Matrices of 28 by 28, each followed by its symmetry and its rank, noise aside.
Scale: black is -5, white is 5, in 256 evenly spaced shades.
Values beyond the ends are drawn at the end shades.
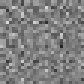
no symmetry, rank three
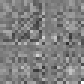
symmetric, rank four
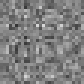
antisymmetric, rank two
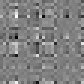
no symmetry, rank two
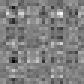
antisymmetric, rank two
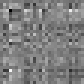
symmetric, rank two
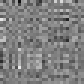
antisymmetric, rank two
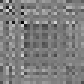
symmetric, rank two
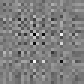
symmetric, rank two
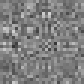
no symmetry, rank four
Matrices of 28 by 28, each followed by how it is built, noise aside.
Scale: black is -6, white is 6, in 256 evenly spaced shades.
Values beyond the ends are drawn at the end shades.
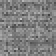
blocks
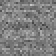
blocks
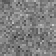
smooth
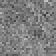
smooth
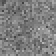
smooth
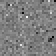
sparse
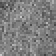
smooth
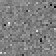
sparse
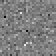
sparse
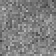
smooth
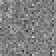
uneven columns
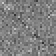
diagonal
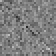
diagonal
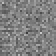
blocks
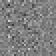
uneven columns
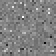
sparse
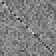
diagonal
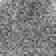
smooth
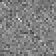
diagonal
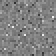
sparse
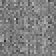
blocks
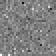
sparse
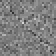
diagonal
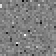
sparse
